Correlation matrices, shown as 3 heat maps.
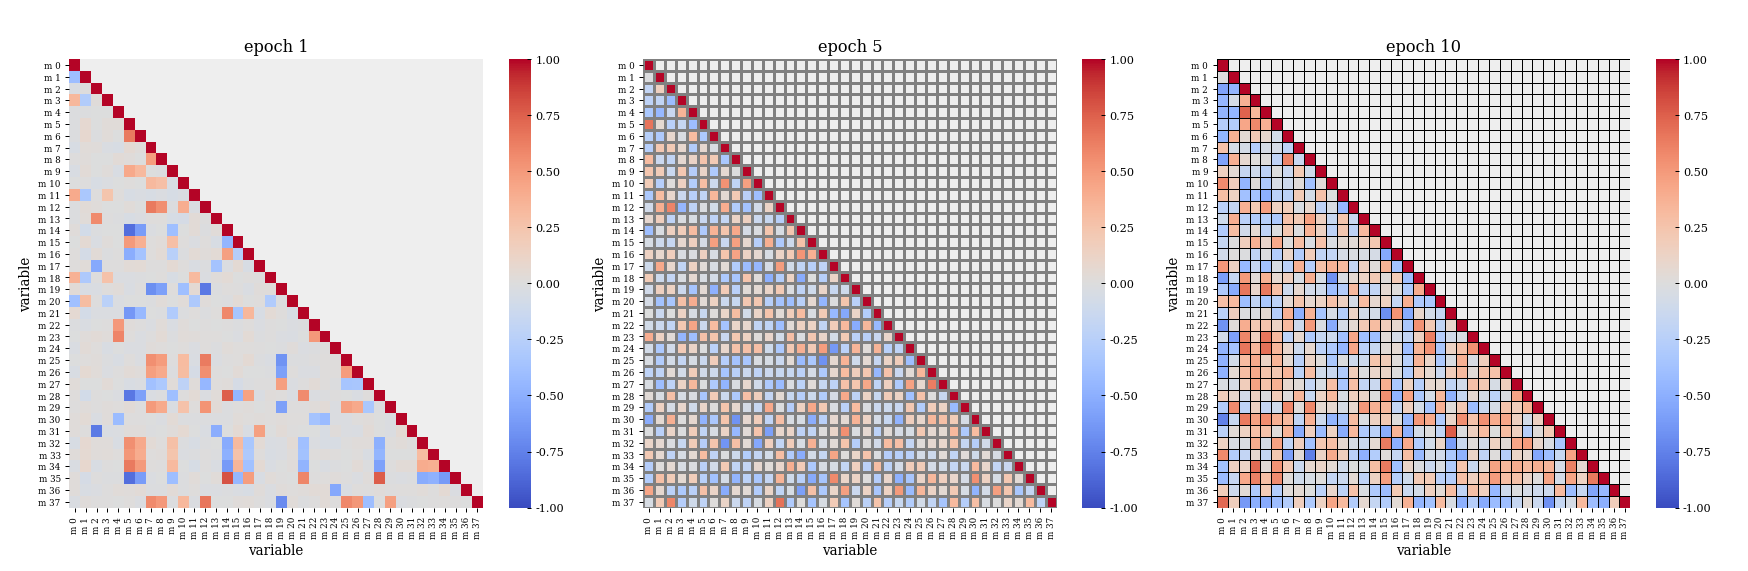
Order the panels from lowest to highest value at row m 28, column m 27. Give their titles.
epoch 5, epoch 1, epoch 10
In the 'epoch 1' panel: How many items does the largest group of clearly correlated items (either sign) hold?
12
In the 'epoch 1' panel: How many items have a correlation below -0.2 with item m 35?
7
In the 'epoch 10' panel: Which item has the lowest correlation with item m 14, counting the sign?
m 23
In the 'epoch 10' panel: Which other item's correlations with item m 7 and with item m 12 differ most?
m 31
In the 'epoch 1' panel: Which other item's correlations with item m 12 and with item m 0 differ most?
m 19
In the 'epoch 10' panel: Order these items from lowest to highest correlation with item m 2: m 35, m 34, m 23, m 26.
m 34, m 26, m 35, m 23
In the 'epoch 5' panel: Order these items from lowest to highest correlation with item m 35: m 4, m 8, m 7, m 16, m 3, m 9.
m 8, m 16, m 9, m 7, m 3, m 4
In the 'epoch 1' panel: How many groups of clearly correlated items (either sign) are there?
6
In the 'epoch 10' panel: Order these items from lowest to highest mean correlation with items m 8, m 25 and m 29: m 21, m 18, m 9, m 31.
m 9, m 31, m 21, m 18
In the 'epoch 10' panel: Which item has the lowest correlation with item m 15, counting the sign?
m 21
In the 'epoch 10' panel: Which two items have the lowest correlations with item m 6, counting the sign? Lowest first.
m 33, m 0
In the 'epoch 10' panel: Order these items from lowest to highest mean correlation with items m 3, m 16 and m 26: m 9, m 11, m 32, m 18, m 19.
m 11, m 9, m 32, m 19, m 18
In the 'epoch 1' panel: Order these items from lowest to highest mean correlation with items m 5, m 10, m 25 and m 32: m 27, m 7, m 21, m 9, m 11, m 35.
m 35, m 21, m 27, m 11, m 9, m 7
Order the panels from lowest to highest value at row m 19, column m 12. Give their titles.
epoch 1, epoch 5, epoch 10
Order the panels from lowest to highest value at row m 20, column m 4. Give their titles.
epoch 10, epoch 1, epoch 5
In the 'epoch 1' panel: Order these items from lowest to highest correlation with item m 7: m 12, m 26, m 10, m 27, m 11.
m 27, m 11, m 10, m 26, m 12
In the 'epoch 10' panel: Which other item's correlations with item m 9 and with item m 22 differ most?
m 0
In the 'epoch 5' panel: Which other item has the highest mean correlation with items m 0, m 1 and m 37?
m 12
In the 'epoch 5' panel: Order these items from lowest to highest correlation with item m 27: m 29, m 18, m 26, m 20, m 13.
m 13, m 29, m 18, m 20, m 26
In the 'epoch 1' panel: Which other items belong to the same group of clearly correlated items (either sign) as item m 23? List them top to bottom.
m 4, m 22, m 30
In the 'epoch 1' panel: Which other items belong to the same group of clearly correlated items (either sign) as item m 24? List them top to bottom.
m 36
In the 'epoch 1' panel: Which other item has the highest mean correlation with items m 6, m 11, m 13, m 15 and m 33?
m 5
